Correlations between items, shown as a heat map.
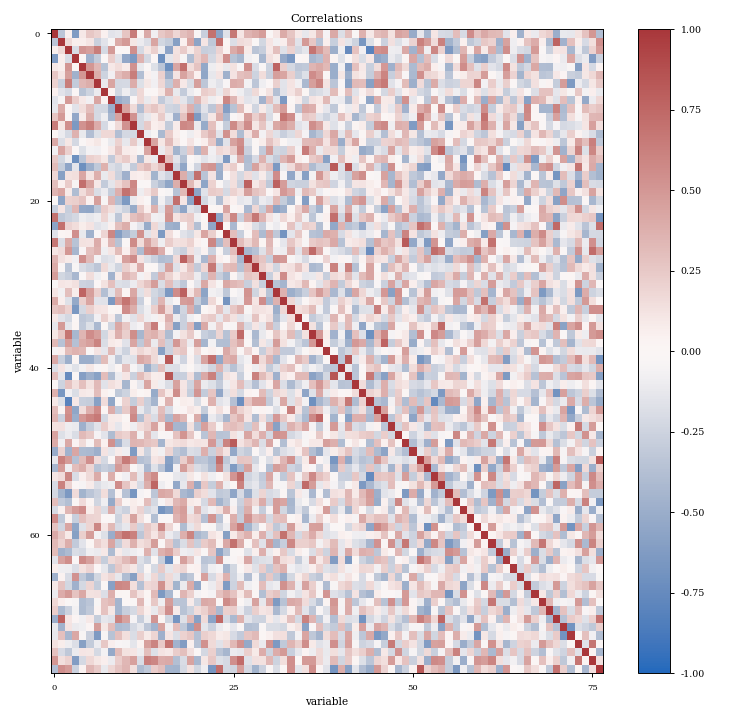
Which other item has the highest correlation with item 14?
54
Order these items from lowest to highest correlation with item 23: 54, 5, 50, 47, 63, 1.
47, 5, 50, 54, 63, 1
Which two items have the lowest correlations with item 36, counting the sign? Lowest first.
44, 41
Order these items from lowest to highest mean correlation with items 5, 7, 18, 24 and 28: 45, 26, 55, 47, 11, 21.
55, 26, 21, 47, 45, 11
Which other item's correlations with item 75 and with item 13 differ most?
33
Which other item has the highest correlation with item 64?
32
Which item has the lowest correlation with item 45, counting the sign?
72
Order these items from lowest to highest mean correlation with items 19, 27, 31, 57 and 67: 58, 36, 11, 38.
36, 58, 38, 11
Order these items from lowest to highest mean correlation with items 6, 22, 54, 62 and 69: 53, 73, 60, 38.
38, 60, 53, 73
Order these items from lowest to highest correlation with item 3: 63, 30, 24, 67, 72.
63, 30, 67, 72, 24
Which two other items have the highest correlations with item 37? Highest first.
46, 6
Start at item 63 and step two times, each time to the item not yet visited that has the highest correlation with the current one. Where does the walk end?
76
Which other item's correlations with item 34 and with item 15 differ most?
24
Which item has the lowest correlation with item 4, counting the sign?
16
